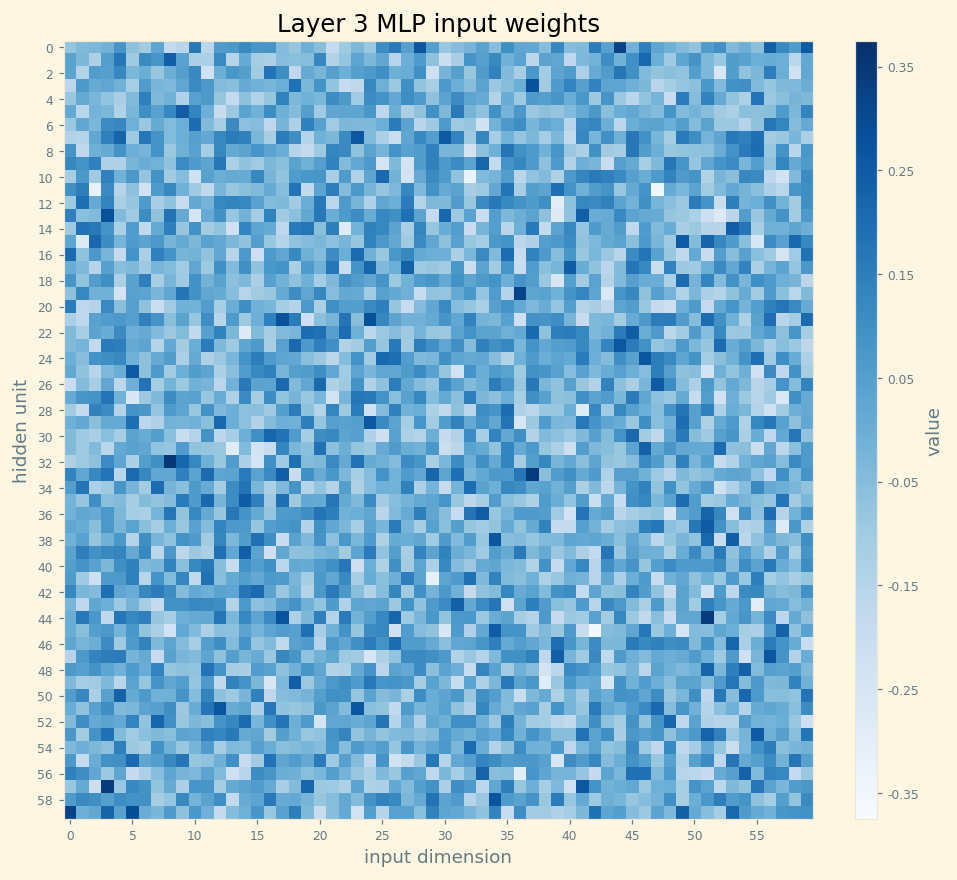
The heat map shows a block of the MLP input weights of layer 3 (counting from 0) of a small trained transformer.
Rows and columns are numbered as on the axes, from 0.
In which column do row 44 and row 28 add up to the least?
41
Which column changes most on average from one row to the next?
51
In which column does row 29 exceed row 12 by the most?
24
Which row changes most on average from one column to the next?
14
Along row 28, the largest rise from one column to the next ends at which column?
42
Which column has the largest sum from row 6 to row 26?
3
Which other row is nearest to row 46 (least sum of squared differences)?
18
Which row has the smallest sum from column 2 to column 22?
31
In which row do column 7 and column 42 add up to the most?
52
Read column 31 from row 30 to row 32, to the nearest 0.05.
-0.15 -0.15 0.1
